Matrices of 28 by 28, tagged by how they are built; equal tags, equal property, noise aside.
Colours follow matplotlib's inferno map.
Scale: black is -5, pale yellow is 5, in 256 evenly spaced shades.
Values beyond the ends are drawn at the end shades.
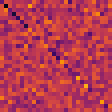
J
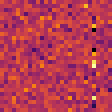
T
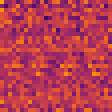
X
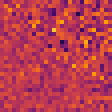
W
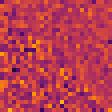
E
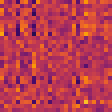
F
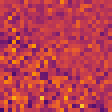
E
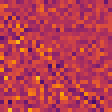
E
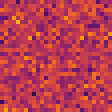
X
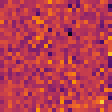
T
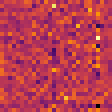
T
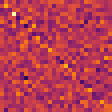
J
